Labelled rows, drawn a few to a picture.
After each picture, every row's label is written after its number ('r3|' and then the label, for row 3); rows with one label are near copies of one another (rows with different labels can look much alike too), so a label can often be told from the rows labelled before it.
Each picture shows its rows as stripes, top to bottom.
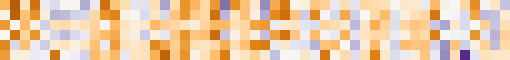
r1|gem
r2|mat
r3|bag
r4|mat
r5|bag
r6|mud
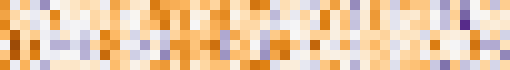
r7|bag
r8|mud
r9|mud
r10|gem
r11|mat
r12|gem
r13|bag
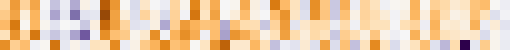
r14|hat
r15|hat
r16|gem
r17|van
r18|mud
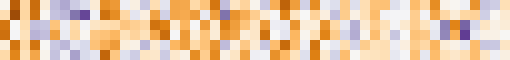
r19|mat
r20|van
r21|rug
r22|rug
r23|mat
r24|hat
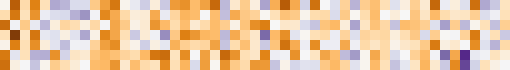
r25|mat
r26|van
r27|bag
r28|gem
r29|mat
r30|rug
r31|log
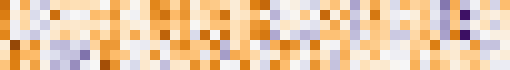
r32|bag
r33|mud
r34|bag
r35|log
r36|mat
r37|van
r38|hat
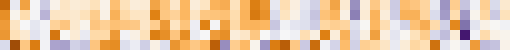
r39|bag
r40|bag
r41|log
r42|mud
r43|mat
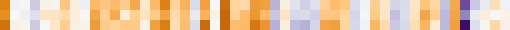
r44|log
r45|log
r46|log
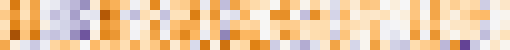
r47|van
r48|hat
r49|van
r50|van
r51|log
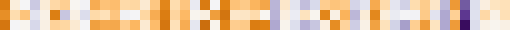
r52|log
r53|mud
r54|log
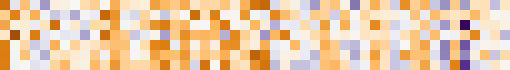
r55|bag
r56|hat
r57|mud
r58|gem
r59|rug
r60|bag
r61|log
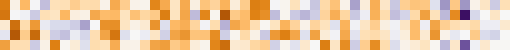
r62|bag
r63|log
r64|van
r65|mat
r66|mud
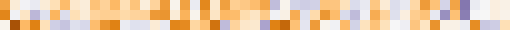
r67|log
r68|rug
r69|mat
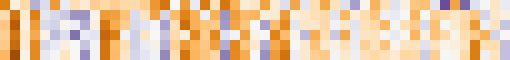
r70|rug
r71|van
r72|gem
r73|hat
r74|gem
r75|gem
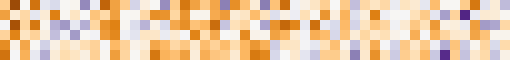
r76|gem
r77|mud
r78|mat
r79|hat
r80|bag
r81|bag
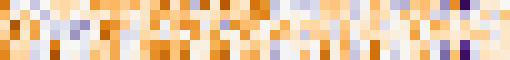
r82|log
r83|bag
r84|van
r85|hat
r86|mud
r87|mud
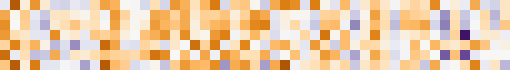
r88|mat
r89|bag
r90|bag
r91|mud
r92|hat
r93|rug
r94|gem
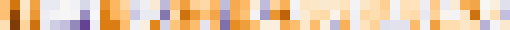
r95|gem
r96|gem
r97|van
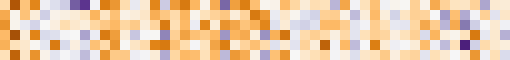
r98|van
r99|bag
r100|log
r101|gem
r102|mud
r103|gem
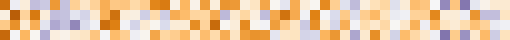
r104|rug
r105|mat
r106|hat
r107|bag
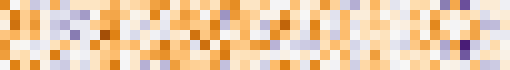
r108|rug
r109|van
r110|mat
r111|hat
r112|log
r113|mud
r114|mat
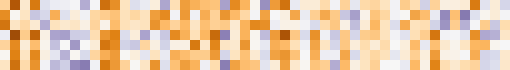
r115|gem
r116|rug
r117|bag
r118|mat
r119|hat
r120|mat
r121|van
